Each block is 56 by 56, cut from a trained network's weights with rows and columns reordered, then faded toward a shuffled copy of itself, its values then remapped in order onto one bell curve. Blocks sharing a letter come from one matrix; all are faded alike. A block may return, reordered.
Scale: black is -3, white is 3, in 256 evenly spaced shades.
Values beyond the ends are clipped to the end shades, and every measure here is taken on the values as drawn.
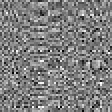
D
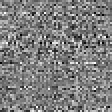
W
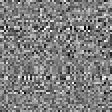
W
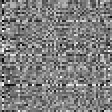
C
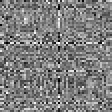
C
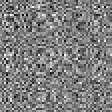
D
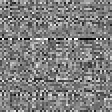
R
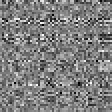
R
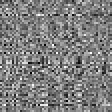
R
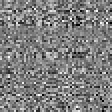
R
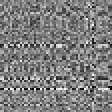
C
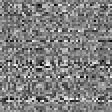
W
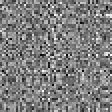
D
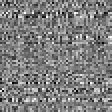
W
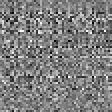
R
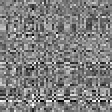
C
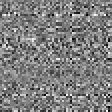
W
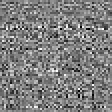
W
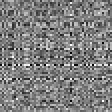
C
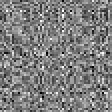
D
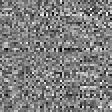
W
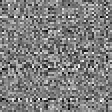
W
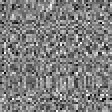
D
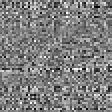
W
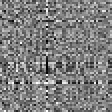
C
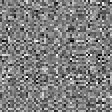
D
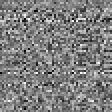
W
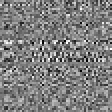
W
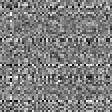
C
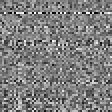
R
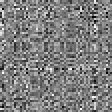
D
